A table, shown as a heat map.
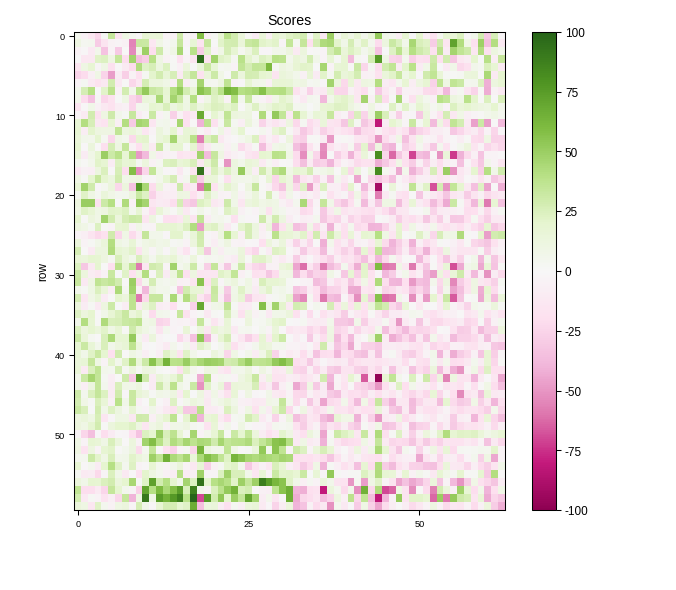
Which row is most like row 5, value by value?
9
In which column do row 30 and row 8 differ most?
60
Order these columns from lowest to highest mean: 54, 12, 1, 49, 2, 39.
49, 39, 54, 1, 2, 12
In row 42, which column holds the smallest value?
56
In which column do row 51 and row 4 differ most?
36
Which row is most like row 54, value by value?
27
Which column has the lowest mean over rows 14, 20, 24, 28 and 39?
44
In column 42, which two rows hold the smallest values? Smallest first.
43, 56
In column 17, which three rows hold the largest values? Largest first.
58, 57, 59
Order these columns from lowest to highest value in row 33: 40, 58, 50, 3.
40, 50, 58, 3
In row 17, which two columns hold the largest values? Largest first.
18, 44
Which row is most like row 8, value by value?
50
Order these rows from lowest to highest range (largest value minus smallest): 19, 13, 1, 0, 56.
0, 13, 1, 56, 19
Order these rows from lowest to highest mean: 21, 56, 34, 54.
54, 21, 34, 56
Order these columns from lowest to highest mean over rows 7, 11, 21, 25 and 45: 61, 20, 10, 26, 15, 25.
20, 61, 26, 25, 15, 10
